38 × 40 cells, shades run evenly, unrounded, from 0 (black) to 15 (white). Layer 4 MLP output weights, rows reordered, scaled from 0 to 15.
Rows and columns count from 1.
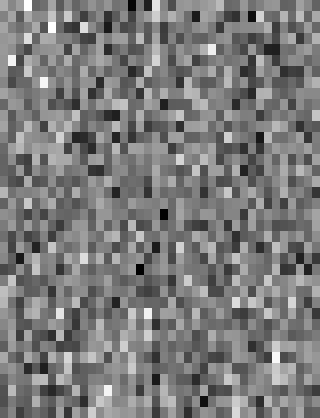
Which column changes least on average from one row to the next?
1
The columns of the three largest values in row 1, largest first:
4, 20, 28
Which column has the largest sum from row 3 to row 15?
7
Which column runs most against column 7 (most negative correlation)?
14
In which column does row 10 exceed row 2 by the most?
25
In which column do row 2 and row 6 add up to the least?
32
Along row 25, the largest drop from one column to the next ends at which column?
18
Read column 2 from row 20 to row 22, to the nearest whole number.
8 9 4
